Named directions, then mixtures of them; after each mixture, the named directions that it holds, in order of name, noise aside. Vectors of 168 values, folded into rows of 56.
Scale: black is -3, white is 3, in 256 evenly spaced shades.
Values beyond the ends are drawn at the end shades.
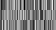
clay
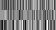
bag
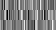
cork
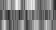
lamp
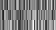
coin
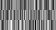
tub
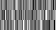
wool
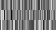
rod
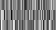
rod.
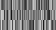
rod, tub.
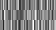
coin.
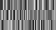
tub.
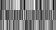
clay, lamp, tub.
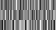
bag, tub, wool.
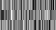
bag, rod, wool.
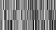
coin, cork.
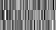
coin, cork, wool.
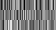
clay, coin, tub.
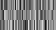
bag, clay, coin.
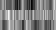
lamp.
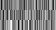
coin, tub.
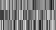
bag, cork, rod.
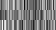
bag, clay.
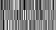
clay, coin, tub.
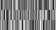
rod, tub, wool.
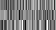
bag.
